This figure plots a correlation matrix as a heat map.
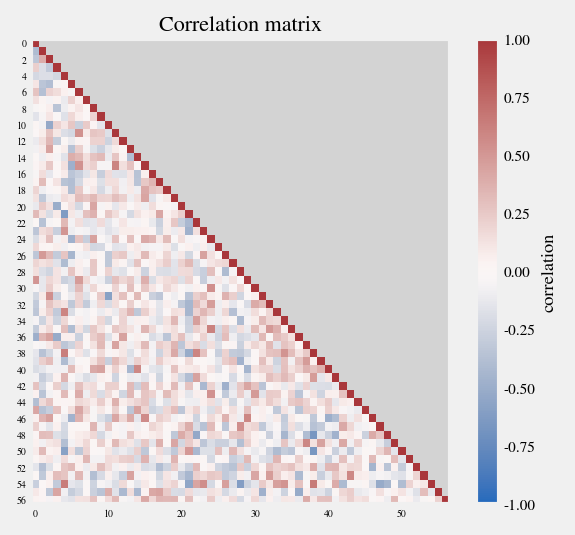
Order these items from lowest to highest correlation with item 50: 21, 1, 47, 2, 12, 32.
32, 12, 2, 47, 1, 21
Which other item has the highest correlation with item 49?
37
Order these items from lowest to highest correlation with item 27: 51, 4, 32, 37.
4, 51, 32, 37
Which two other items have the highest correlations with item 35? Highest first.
24, 32
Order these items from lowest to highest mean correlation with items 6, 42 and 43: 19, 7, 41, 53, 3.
41, 7, 3, 19, 53
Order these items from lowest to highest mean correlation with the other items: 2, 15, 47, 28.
28, 47, 2, 15
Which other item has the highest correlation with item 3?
55
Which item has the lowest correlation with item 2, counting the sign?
10
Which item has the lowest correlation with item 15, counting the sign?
5
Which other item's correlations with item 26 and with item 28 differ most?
54
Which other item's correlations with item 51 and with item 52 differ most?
46
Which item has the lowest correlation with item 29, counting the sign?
40
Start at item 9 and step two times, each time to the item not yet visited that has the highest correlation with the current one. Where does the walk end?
14
